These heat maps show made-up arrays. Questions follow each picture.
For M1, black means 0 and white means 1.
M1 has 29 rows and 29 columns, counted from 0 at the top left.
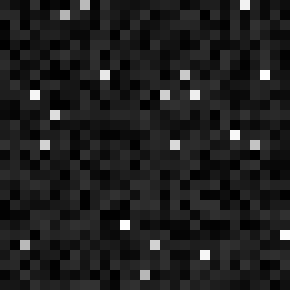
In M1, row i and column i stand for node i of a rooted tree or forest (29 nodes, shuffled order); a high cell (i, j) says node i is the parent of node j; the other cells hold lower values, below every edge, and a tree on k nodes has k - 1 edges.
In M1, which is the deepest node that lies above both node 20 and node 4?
14
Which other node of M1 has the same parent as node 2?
15
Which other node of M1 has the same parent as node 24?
8
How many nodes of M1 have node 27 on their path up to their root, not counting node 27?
5
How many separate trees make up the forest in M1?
9
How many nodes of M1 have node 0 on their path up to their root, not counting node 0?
4
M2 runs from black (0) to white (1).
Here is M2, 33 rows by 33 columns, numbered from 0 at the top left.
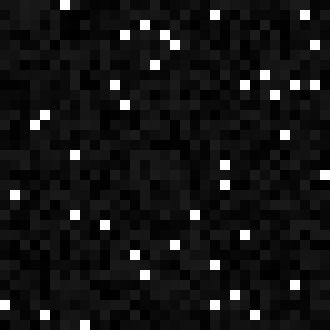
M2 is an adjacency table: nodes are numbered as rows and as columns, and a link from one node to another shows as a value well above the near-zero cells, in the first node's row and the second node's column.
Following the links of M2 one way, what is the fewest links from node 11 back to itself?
5
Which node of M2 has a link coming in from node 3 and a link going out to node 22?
node 16
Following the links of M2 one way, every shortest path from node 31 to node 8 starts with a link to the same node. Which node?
node 4
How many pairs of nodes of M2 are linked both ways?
2
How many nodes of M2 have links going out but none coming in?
3
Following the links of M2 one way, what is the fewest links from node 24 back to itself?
4
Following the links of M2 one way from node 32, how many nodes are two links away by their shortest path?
4
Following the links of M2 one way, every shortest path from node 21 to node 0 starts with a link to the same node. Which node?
node 19
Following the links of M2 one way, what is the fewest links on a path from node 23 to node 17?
2
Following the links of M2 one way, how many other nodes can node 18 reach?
5
